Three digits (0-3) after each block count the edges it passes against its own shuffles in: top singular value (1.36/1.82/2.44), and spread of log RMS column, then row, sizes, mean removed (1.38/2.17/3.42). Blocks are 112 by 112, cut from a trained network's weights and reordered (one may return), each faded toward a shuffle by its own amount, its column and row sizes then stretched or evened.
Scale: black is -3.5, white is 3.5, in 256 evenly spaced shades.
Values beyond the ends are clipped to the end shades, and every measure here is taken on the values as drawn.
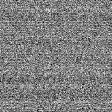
2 1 0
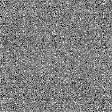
1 2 1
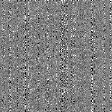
1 3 1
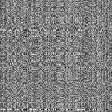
3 0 2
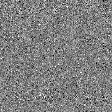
1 1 1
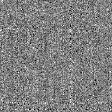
1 2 1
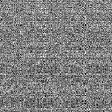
2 2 0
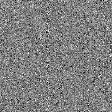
0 2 0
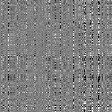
3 3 2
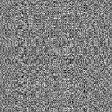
3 2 1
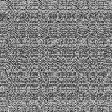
3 0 0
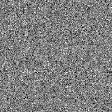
1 1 1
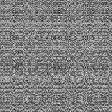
3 1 0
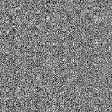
2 2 0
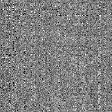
1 2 1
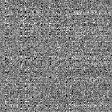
2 2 1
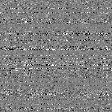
0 1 3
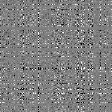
1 3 3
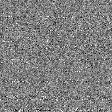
0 0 2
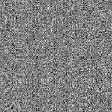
2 2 0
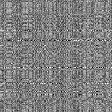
3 0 2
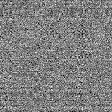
2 1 0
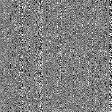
0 3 0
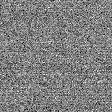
1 0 0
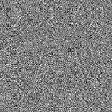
3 1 1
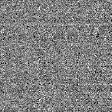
1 2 1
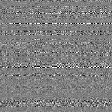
3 1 3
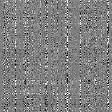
2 3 1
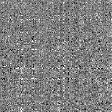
2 2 2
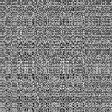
3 2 1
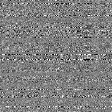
2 1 3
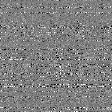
0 1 3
